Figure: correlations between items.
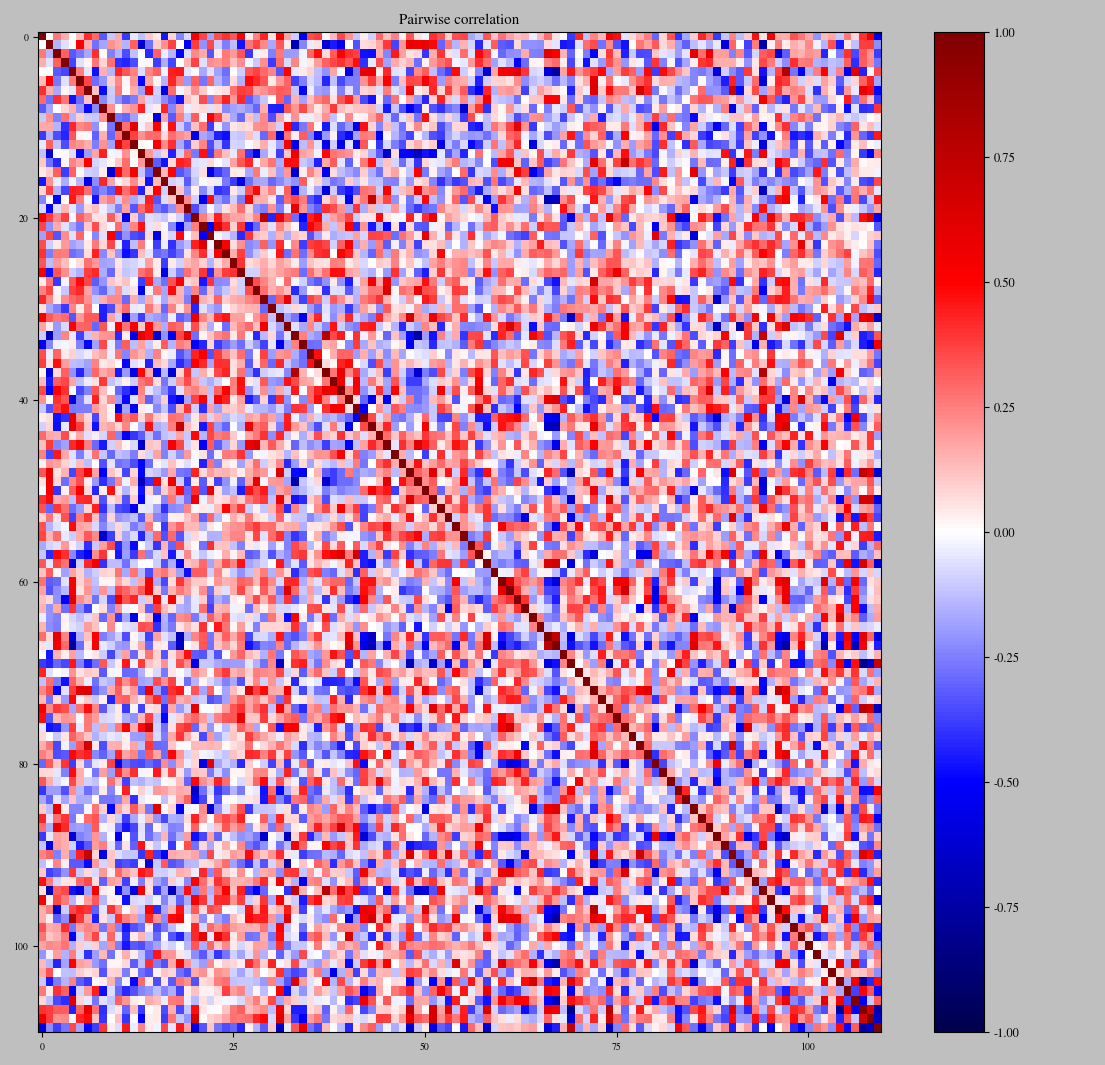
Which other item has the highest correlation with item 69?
109
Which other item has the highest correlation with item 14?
76
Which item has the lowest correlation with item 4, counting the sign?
67
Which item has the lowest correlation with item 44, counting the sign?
11
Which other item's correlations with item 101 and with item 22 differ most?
15
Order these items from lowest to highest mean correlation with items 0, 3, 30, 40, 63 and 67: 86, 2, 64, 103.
64, 103, 86, 2
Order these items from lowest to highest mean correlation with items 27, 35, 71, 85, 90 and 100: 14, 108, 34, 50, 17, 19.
34, 19, 14, 50, 17, 108
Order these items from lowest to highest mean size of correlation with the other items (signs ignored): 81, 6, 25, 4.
25, 81, 6, 4
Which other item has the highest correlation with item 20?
29
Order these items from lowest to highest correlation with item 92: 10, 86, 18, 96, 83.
86, 83, 18, 10, 96
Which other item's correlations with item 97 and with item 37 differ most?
94
